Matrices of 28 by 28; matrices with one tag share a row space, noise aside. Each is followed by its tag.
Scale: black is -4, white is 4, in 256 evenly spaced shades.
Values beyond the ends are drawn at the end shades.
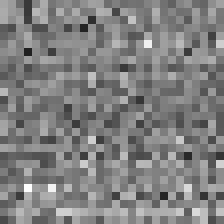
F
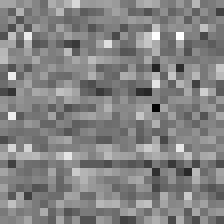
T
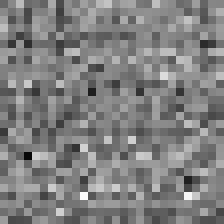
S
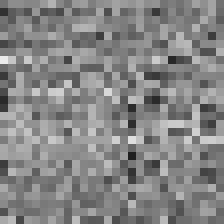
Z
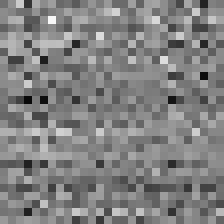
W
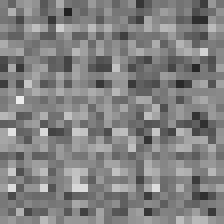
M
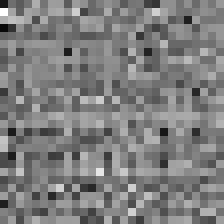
Z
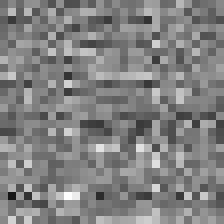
T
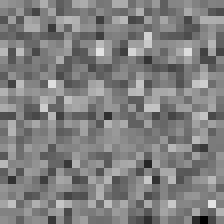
M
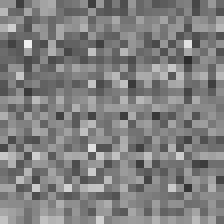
F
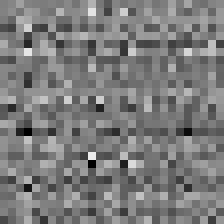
F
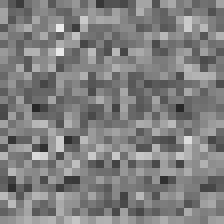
S
